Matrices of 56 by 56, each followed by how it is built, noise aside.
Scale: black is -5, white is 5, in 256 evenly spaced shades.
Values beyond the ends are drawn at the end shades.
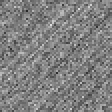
Hankel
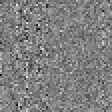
uneven columns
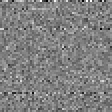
uneven rows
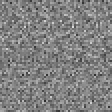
repeating columns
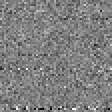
uneven rows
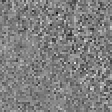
upper triangular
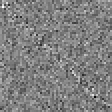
banded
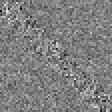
banded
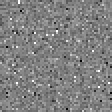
sparse
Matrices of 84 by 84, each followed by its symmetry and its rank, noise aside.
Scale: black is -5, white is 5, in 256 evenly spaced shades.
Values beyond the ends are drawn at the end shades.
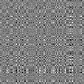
antisymmetric, rank two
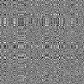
no symmetry, rank two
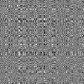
no symmetry, rank two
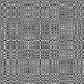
no symmetry, rank two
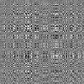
no symmetry, rank two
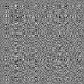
no symmetry, rank four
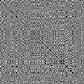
symmetric, rank four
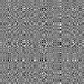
no symmetry, rank three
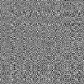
no symmetry, rank four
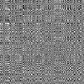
no symmetry, rank four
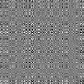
no symmetry, rank two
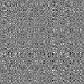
antisymmetric, rank four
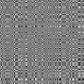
no symmetry, rank two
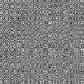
symmetric, rank three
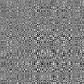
no symmetry, rank three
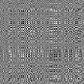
symmetric, rank three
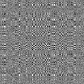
no symmetry, rank two
